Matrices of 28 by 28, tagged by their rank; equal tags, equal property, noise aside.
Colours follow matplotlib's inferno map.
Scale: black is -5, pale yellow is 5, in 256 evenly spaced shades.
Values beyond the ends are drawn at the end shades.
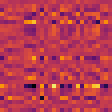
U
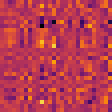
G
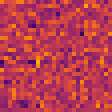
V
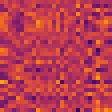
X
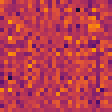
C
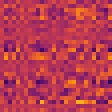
G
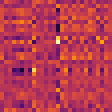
G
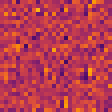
C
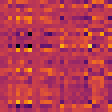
U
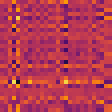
U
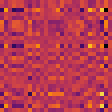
U
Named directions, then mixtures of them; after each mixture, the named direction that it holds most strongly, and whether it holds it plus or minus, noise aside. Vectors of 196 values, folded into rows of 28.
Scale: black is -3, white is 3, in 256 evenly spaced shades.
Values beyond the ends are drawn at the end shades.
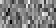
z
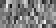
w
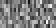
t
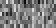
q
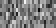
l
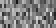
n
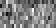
q, plus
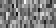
l, plus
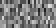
t, plus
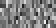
t, minus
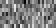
q, plus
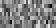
t, minus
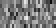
l, plus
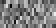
w, plus
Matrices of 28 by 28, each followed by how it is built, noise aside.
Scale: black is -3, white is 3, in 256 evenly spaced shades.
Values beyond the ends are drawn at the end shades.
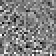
lower triangular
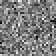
noise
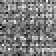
blocks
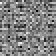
blocks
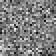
noise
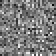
blocks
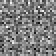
repeating columns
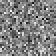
noise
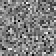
noise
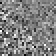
lower triangular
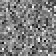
noise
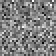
repeating columns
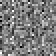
uneven columns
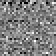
uneven rows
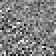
lower triangular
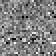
uneven rows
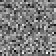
repeating columns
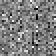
uneven columns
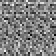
repeating columns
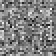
blocks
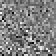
lower triangular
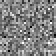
repeating columns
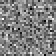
noise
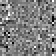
uneven columns
